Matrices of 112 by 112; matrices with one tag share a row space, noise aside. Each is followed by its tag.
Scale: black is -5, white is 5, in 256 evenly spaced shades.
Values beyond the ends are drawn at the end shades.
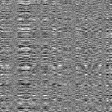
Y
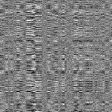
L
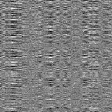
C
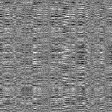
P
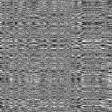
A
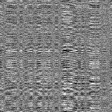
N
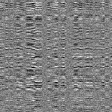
L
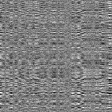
A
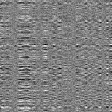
Y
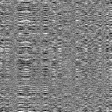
Y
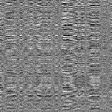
N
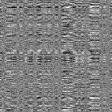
N
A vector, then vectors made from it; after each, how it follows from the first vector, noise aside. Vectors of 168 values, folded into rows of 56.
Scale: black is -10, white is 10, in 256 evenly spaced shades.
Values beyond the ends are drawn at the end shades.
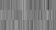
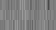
partly zeroed.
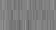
wrapped around, shrunk.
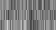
reversed, negated, scaled up.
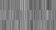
copied.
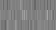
partly zeroed.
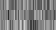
reversed, negated, scaled up.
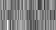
reversed, negated, scaled up.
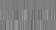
partly zeroed.
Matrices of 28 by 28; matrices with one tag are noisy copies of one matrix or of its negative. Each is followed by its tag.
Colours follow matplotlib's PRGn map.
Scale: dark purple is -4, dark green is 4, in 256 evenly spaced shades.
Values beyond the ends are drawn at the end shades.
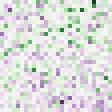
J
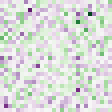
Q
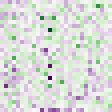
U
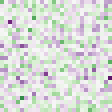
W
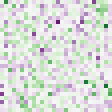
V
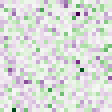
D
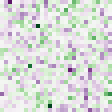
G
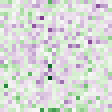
U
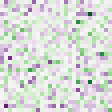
Q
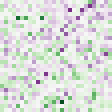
J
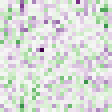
V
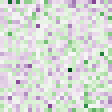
G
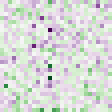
U
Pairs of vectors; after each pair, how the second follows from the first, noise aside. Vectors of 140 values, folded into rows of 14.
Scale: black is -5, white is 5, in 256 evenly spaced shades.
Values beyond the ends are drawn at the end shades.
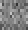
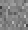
reversed, negated, partly zeroed.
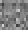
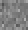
shrunk.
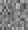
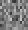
wrapped around.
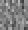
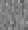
shrunk.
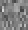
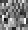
reversed, scaled up.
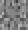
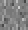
negated, partly zeroed.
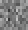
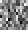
scaled up.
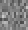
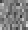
wrapped around.
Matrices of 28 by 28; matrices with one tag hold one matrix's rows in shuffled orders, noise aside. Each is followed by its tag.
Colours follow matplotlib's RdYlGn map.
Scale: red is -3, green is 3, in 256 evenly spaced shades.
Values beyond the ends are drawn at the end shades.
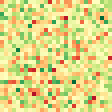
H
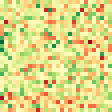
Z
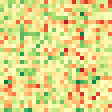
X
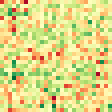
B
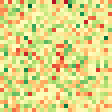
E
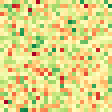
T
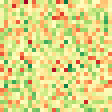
E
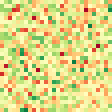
T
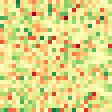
H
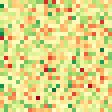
Z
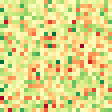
Z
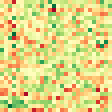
B
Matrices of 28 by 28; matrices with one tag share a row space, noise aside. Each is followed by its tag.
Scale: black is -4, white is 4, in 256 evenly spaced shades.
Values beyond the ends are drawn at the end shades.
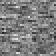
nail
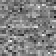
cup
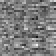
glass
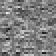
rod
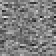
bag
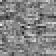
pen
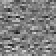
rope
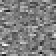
bag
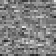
glass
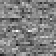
nail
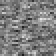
nail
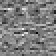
glass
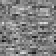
nail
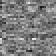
pen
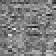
cup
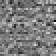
cup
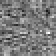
rope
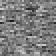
pen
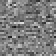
cup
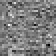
cup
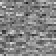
pen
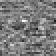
glass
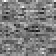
glass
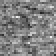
nail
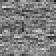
glass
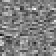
bag
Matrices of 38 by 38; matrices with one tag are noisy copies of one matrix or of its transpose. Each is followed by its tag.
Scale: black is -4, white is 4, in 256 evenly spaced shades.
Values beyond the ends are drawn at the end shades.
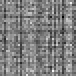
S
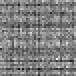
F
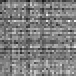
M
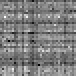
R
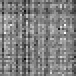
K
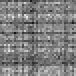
R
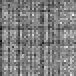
M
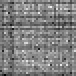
K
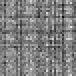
S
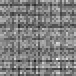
F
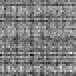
S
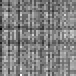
M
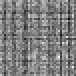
F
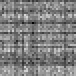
R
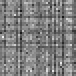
S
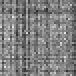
K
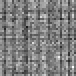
F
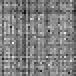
K
